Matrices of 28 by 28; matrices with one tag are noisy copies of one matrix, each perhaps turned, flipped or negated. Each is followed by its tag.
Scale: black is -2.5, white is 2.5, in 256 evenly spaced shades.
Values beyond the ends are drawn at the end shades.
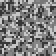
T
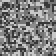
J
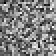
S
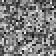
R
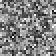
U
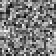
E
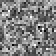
J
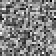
E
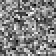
U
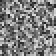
S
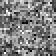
R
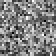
R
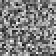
E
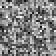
J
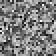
T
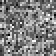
R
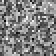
T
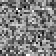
E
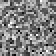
E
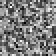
E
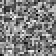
T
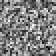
E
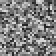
S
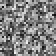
T
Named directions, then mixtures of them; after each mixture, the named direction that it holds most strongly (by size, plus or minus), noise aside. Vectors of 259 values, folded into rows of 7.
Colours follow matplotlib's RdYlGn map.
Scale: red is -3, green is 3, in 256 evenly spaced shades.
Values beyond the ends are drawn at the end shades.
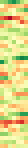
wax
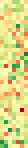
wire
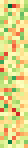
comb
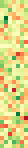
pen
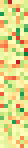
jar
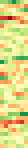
wax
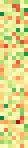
jar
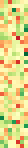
jar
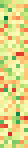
pen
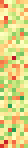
pen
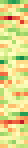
wax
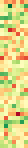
wax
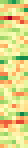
wax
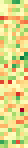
wire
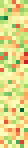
wire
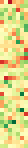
jar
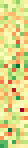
wire
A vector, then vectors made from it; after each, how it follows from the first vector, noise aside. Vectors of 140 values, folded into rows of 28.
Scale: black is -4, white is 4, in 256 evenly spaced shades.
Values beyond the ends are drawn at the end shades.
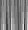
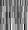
copied.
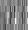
wrapped around, partly zeroed.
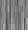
shrunk.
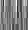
reversed.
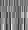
copied.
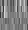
wrapped around, partly zeroed.
